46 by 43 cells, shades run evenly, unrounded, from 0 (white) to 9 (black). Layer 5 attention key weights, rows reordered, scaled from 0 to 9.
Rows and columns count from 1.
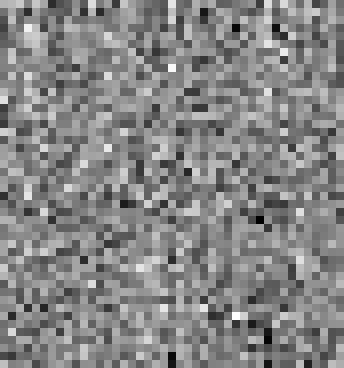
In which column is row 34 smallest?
18
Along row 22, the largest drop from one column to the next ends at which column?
25
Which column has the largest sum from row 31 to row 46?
34
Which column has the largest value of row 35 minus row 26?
29
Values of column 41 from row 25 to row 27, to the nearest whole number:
3 4 3
